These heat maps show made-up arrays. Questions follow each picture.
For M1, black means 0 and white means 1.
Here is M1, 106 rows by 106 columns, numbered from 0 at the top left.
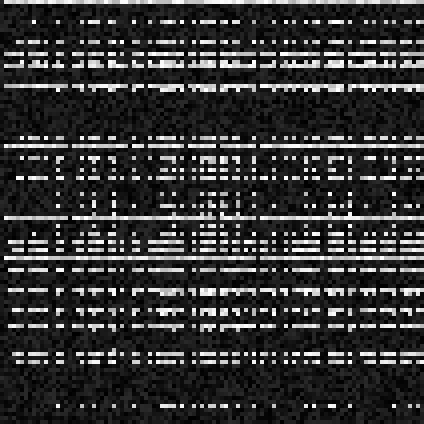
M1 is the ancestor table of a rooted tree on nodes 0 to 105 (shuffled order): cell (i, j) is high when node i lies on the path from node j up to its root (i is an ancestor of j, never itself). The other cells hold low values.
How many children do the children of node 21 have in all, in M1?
5
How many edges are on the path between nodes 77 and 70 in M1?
7
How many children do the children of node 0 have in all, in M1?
2
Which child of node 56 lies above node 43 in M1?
53
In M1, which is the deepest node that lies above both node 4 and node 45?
90
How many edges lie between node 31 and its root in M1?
6
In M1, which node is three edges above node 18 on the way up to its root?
81
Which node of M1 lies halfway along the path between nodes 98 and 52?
82
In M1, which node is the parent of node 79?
73
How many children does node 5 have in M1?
2
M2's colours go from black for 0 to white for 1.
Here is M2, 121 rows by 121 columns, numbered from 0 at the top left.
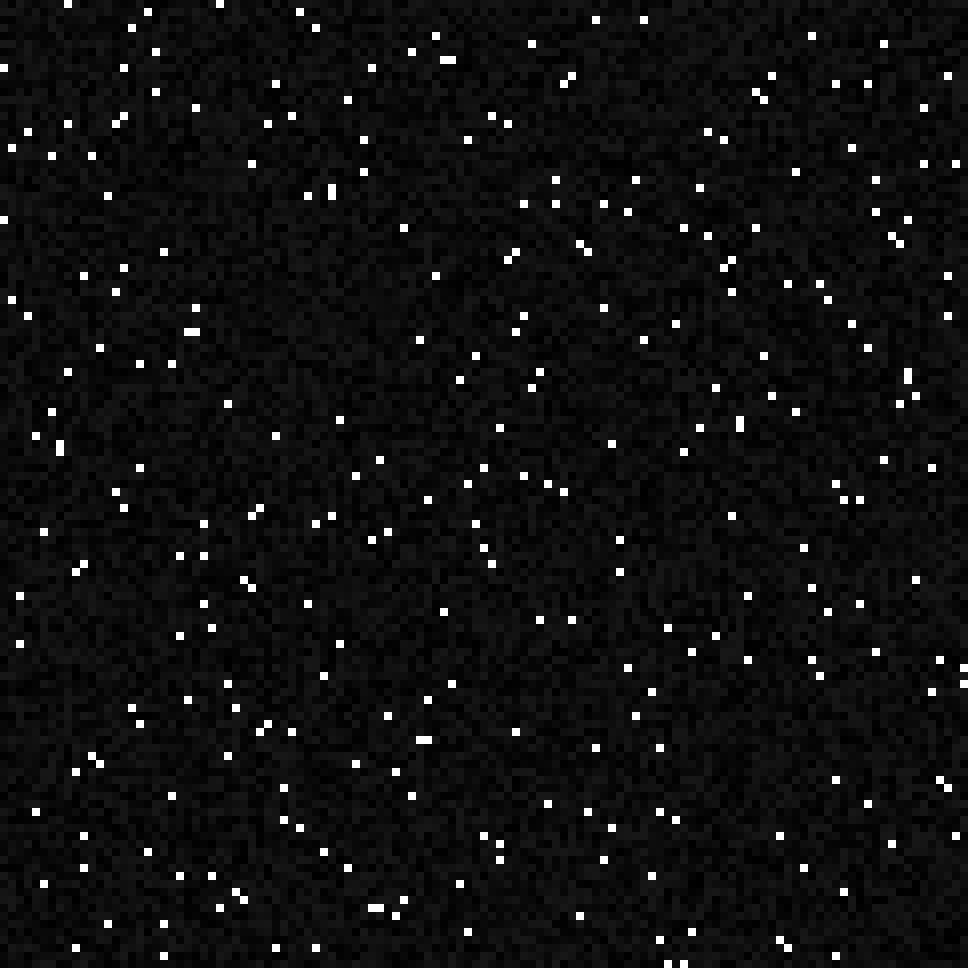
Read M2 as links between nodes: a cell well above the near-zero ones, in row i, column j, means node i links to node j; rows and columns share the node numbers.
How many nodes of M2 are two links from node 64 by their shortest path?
6
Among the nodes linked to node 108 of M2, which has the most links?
node 10
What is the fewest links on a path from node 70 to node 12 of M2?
4
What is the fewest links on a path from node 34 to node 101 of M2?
3
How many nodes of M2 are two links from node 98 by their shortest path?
4
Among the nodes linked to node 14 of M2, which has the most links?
node 15
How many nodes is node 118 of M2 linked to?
4
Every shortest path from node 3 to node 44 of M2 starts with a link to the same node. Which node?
node 39
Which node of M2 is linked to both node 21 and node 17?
node 45
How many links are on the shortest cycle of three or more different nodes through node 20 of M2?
7
